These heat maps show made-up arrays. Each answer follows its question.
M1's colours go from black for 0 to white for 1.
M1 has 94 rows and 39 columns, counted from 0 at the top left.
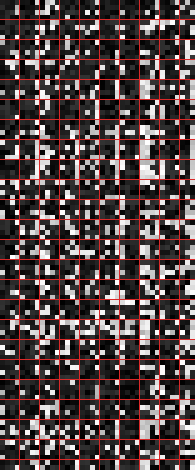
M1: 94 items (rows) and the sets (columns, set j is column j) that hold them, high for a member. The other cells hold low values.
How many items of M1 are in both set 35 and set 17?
3
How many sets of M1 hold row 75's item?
2
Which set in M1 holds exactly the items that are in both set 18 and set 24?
16
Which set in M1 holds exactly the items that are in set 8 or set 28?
29
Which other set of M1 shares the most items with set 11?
36
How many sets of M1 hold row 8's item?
7
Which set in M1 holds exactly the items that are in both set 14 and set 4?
21
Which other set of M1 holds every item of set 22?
23
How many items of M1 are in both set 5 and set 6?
1
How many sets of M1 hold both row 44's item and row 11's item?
5
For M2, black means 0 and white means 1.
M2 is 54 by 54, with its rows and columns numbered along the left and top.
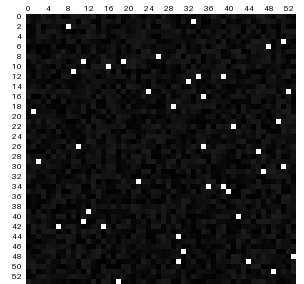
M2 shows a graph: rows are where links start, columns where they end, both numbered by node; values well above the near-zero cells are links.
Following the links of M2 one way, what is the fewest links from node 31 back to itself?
2
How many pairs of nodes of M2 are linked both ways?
3
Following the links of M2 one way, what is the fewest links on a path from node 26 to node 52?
5
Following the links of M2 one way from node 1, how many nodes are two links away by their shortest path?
1
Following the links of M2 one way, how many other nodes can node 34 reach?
3
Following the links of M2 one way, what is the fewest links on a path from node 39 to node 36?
3
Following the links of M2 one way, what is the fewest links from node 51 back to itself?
3
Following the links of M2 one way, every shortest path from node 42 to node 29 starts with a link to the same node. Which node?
node 6
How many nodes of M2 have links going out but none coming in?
4
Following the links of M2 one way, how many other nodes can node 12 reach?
3
